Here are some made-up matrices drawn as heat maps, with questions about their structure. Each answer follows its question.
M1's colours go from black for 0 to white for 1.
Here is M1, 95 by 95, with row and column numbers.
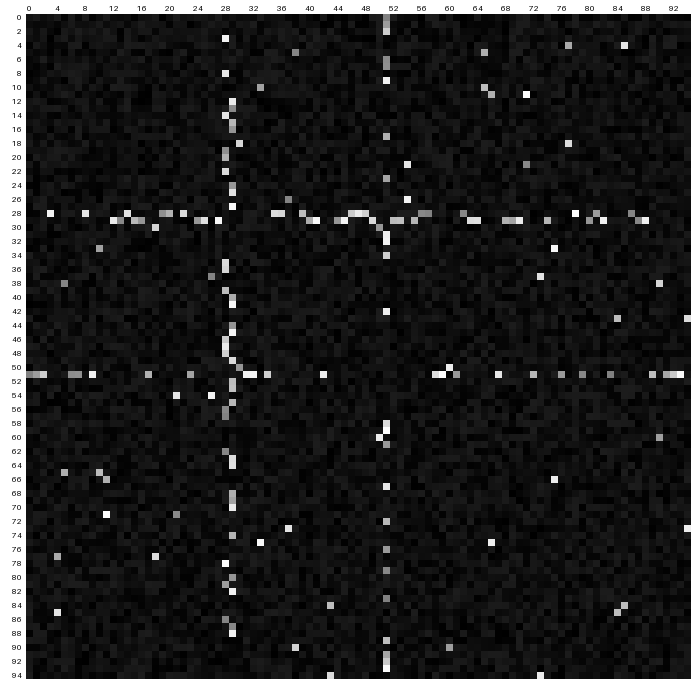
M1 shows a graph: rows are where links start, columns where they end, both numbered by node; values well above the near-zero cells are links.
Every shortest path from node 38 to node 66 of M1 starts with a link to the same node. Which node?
node 5
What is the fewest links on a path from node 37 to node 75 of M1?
7
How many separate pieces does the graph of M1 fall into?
4
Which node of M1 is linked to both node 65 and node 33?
node 10
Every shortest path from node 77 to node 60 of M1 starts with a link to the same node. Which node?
node 18
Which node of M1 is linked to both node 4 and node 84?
node 85
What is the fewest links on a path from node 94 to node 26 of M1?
3
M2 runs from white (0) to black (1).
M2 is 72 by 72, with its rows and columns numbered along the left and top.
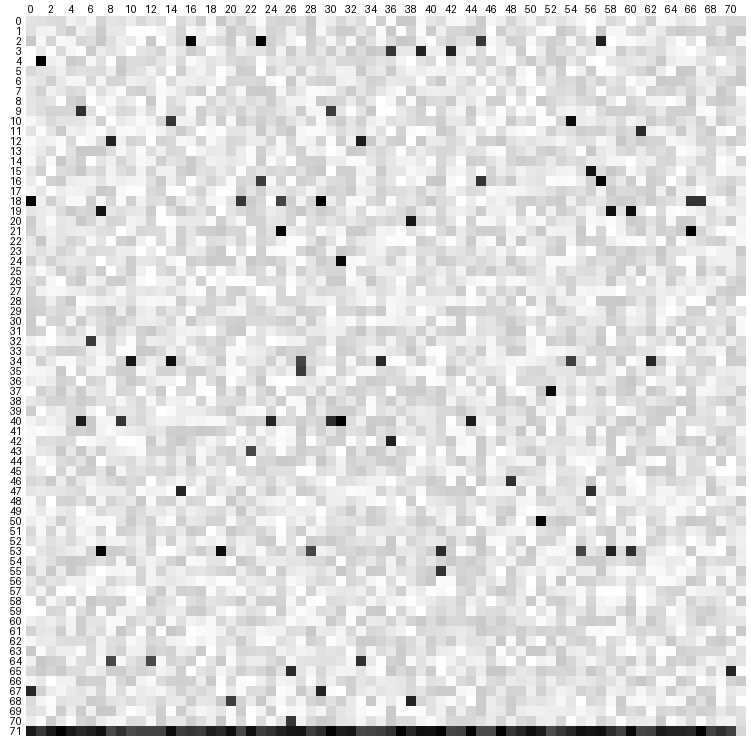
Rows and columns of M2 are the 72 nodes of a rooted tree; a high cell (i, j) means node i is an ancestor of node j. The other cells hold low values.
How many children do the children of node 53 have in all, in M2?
4
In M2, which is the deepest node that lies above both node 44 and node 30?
40
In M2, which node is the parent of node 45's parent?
2
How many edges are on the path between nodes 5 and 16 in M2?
5
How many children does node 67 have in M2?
2
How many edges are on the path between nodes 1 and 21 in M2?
4
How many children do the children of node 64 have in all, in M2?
2
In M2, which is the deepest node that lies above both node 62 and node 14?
34
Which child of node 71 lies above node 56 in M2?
47
